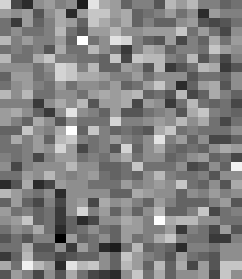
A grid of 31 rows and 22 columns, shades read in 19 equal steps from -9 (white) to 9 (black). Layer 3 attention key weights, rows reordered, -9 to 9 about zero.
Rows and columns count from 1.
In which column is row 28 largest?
11
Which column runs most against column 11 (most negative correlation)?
21
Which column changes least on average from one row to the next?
10
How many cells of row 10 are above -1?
10
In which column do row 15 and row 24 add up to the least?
7
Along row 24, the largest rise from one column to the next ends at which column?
20
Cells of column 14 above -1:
18
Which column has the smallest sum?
15
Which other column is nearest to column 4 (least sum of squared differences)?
5
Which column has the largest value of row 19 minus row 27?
16
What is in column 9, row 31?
4
